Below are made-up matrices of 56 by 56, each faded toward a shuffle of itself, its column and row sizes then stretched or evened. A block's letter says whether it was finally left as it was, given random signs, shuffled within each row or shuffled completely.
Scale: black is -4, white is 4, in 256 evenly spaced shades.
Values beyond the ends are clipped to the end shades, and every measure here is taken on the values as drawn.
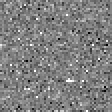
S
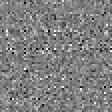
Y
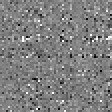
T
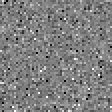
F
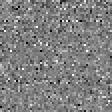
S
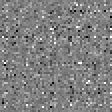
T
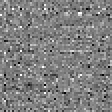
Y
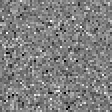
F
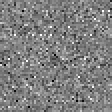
S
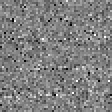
S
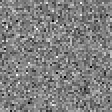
F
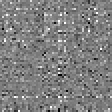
Y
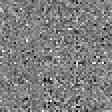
T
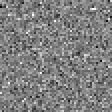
F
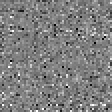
T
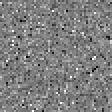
F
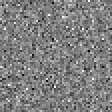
F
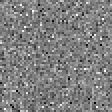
F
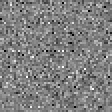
S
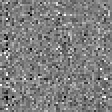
T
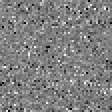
S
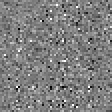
T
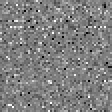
S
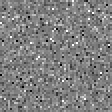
F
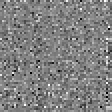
T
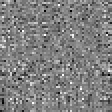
Y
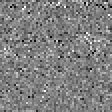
S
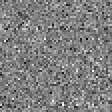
S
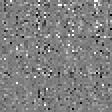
T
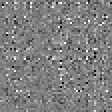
Y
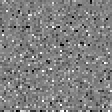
S
